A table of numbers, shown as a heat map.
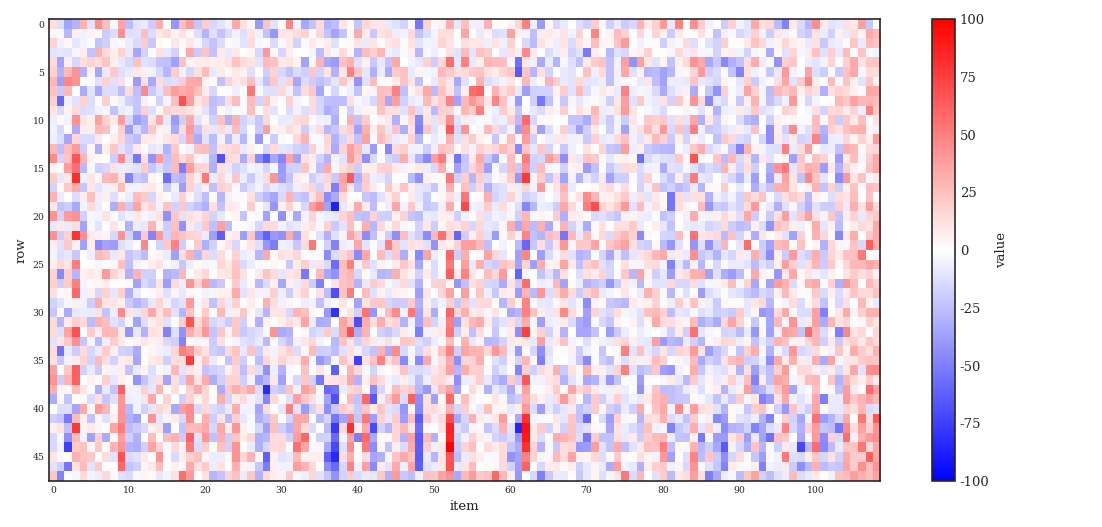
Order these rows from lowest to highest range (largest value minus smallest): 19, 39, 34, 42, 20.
20, 34, 39, 19, 42
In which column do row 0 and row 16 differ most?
3
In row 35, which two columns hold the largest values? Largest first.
18, 43
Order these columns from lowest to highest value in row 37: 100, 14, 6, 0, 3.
6, 14, 100, 0, 3
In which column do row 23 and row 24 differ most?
62
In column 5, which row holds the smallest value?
43
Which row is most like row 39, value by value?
30
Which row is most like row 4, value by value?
26
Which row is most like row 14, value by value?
22
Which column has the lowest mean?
37
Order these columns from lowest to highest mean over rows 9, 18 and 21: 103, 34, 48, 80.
48, 80, 103, 34
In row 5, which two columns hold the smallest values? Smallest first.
61, 90
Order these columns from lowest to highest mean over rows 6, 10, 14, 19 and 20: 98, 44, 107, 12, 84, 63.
63, 44, 12, 98, 107, 84
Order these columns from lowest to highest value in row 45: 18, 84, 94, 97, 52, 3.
97, 94, 18, 3, 84, 52
